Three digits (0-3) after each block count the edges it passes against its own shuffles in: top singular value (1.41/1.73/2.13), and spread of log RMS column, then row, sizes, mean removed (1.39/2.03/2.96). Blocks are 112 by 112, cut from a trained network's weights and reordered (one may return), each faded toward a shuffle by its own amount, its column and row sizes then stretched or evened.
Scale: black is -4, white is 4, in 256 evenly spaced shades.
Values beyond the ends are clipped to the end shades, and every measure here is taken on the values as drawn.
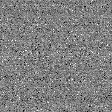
0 0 1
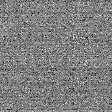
1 1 0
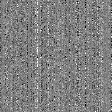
2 3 0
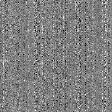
2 3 1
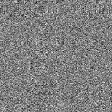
2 1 1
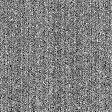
2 0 0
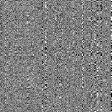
3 3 1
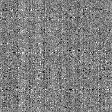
2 1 2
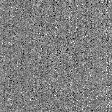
0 2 0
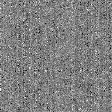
1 2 0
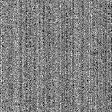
3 2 0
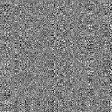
3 3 2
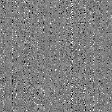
0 3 1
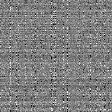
3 3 0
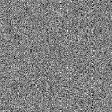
2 2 0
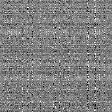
3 3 1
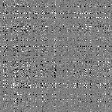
1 3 3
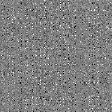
0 3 2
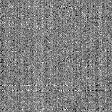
2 1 2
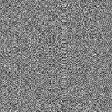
3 2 1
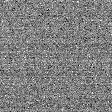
1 0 0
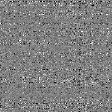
0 2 3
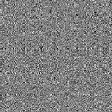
3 2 2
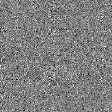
1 2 2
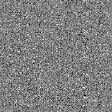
1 2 2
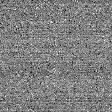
1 0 0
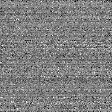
2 1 2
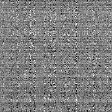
3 3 0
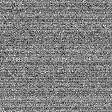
3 0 0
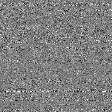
0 0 3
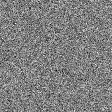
0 0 0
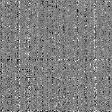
2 3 2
